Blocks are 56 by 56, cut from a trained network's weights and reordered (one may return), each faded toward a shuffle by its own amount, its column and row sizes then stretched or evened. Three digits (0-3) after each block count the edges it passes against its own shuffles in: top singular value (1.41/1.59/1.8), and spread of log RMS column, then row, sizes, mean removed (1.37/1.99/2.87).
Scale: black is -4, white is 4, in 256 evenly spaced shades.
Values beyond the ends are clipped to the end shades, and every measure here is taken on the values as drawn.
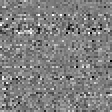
0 1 3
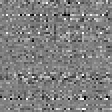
1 1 3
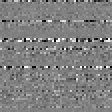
2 0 3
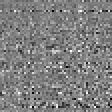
2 1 3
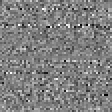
0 0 3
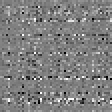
2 2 3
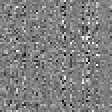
2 3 1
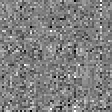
0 2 2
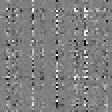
2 3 2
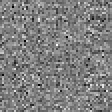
2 2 1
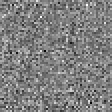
3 1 1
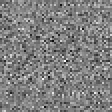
1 0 2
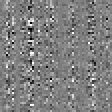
0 3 1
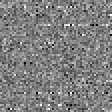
0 1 2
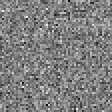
0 1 0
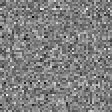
2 0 1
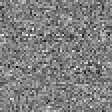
0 0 1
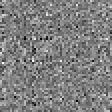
3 2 1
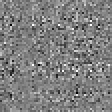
1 2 2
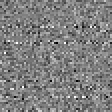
1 0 2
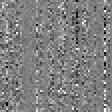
1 3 0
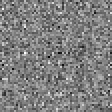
2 1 1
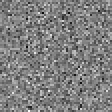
0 1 0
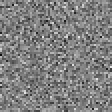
1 1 0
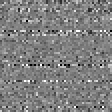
2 0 3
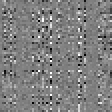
2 3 2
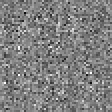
0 1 1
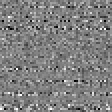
0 0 3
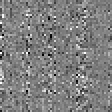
0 3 1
